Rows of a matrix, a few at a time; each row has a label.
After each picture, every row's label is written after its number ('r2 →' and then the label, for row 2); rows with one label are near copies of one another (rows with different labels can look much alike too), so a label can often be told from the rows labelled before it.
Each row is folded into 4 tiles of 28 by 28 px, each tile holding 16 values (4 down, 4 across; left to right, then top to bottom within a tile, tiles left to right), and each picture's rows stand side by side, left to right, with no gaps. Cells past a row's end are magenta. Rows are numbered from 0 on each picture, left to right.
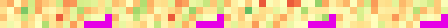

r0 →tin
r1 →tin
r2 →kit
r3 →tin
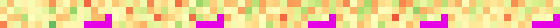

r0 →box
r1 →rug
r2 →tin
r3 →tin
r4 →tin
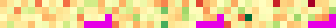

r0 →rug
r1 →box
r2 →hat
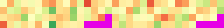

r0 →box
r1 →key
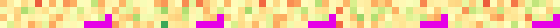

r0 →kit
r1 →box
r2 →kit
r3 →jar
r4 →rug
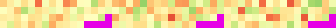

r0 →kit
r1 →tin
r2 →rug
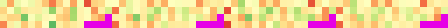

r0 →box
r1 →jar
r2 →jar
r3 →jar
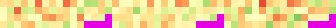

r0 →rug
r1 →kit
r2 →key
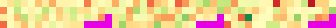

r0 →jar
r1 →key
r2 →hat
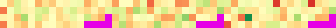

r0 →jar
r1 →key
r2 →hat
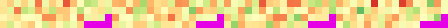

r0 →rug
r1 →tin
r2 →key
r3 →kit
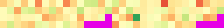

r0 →rug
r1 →hat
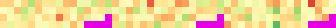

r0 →tin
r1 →key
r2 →box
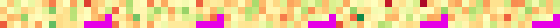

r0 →box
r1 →jar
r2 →tin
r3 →hat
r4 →tin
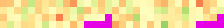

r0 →tin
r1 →box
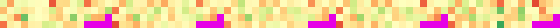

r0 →hat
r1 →jar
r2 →jar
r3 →jar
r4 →box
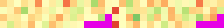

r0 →kit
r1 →jar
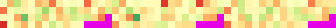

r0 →jar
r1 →hat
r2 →jar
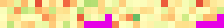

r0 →rug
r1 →hat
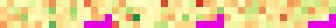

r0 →box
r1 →hat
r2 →tin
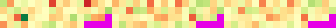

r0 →hat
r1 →rug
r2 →rug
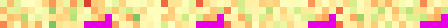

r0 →box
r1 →hat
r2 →jar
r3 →jar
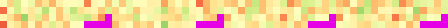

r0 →jar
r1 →box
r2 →tin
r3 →tin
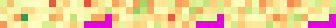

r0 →hat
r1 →tin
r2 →key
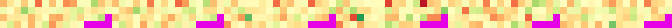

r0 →kit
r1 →kit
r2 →hat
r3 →hat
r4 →rug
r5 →box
